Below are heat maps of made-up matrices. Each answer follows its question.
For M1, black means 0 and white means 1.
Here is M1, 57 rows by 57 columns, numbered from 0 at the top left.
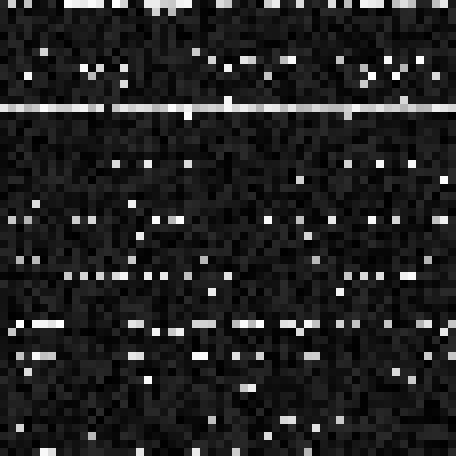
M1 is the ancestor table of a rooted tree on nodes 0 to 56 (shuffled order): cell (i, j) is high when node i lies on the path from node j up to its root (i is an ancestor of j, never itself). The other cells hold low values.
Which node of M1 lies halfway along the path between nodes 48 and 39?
44
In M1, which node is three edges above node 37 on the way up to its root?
27
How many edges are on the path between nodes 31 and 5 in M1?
7
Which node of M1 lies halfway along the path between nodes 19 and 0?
41
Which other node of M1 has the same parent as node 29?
6
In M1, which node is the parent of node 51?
47
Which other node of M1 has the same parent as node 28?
50
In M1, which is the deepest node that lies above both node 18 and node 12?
34
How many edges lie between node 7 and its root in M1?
2
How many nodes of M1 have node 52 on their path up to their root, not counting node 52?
4
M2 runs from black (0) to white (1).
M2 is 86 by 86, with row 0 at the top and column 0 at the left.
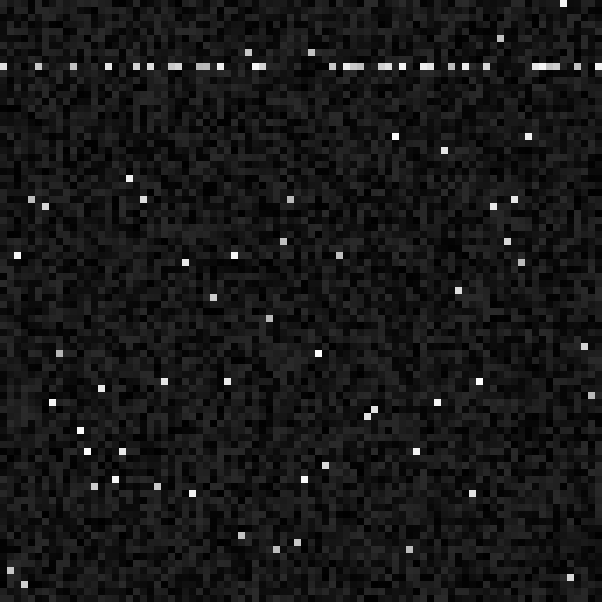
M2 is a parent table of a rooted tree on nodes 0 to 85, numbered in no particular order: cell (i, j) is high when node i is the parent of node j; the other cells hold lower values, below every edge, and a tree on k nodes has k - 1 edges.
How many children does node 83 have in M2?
1
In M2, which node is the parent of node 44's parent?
57
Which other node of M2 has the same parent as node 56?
75
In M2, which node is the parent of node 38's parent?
50
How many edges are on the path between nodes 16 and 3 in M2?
6
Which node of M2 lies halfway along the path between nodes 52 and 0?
64
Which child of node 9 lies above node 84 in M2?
19
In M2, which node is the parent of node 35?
7
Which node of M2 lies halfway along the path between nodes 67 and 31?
29
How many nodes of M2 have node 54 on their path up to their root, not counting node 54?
5
